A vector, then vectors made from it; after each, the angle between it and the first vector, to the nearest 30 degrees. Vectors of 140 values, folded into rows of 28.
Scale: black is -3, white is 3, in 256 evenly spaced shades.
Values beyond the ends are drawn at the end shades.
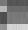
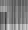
30 degrees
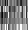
60 degrees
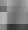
150 degrees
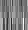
90 degrees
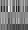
120 degrees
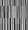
90 degrees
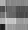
90 degrees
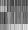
30 degrees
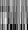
120 degrees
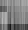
150 degrees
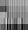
150 degrees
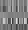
120 degrees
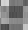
90 degrees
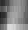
60 degrees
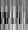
60 degrees
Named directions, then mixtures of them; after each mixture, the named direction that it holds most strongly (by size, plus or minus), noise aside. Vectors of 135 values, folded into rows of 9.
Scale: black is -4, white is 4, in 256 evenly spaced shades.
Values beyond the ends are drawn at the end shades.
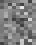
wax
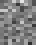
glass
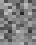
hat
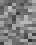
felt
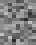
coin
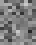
hat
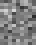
glass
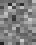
felt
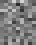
glass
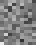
felt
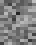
felt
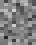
glass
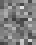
wax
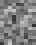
felt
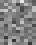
glass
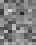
hat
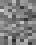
coin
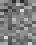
glass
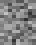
coin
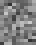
felt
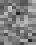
felt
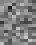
felt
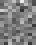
glass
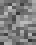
felt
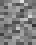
coin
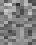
hat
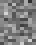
wax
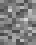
coin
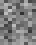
hat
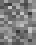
hat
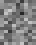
hat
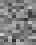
coin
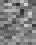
glass
